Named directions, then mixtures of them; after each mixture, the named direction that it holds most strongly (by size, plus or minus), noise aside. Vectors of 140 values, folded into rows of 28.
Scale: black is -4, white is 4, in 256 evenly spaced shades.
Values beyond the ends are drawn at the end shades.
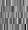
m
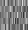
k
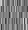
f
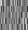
f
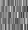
k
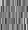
f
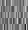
m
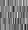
k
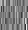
f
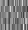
k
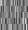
f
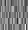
m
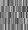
k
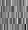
m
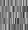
k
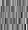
m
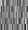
m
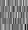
k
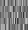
k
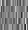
m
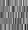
k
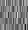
m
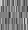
f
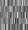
k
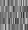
k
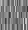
f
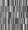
k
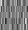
f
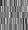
f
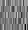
m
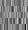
m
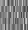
k
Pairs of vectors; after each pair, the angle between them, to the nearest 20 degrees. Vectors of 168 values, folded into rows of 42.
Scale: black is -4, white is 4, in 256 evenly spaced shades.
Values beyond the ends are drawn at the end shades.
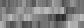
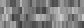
100 degrees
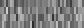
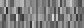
160 degrees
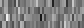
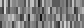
60 degrees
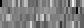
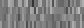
80 degrees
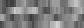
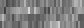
40 degrees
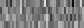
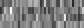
60 degrees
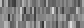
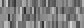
20 degrees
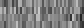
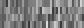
100 degrees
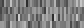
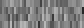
60 degrees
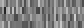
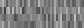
20 degrees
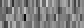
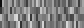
80 degrees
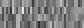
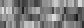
120 degrees
